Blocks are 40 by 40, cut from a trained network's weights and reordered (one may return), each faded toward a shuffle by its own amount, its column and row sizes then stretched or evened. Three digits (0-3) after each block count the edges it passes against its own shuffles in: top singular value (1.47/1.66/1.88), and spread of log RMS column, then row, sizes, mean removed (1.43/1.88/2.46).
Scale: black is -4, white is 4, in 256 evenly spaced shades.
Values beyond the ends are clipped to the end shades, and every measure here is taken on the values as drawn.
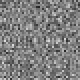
3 1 1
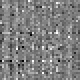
2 1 1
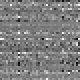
2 1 3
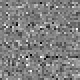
0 1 2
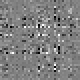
1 3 3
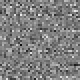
1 0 3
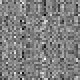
3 2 1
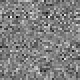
1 0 2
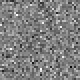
0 0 0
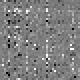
0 2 0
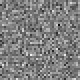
1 1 0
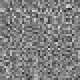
2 1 0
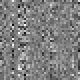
2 3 0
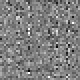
2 3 0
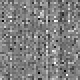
1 1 0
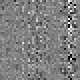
2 3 0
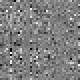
0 3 1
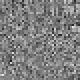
2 1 0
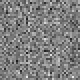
1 1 0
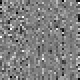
0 3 0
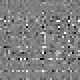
1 2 3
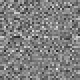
2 0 2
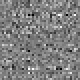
1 1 3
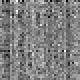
3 0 2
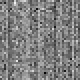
3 0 0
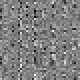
2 3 0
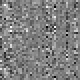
1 3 0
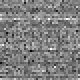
2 0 0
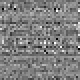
1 0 2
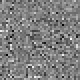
0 1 2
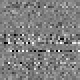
0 0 3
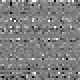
1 0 3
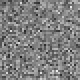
1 0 0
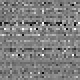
2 0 3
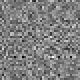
2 0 2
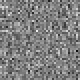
2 1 1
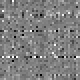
1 0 2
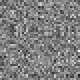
1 1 0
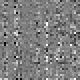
0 3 2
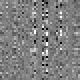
2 3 0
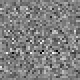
1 0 2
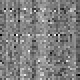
3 0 2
